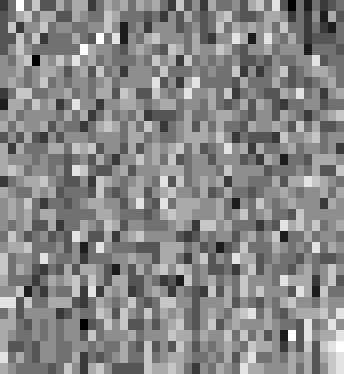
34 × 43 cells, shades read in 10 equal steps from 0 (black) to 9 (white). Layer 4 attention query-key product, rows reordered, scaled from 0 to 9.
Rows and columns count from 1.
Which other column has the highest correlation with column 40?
4
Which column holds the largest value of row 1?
3
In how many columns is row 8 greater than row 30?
16
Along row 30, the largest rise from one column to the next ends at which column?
39
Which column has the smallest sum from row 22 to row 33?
11
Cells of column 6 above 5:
9
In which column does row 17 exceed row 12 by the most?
21
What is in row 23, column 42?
6
